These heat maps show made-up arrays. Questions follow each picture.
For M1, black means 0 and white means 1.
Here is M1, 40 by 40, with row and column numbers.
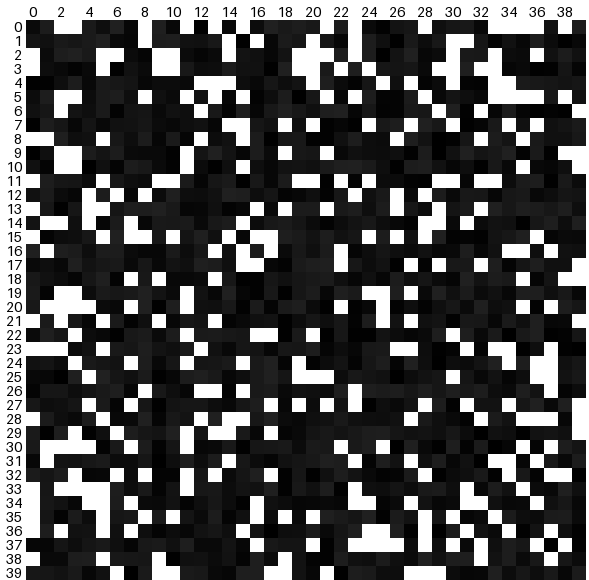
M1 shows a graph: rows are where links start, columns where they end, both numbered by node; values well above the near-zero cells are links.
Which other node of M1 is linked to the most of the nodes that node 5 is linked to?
node 0
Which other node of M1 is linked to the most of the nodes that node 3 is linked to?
node 11
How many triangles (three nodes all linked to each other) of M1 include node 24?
8
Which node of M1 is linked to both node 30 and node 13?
node 4
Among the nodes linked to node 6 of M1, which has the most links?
node 2
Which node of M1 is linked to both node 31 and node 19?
node 27
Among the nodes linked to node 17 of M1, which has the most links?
node 15
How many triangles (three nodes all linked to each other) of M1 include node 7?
7
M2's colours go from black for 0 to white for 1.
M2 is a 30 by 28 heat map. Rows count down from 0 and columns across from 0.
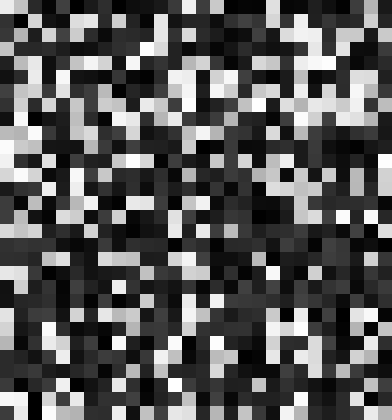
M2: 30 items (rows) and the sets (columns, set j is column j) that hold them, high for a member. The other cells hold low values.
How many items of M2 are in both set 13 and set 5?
9
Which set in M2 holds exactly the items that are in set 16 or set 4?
12
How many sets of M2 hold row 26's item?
5
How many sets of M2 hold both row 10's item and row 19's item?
3
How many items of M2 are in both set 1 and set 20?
3
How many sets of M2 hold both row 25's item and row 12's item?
3
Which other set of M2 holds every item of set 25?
21
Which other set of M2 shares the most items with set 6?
2
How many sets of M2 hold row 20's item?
2
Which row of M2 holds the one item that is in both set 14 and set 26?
22
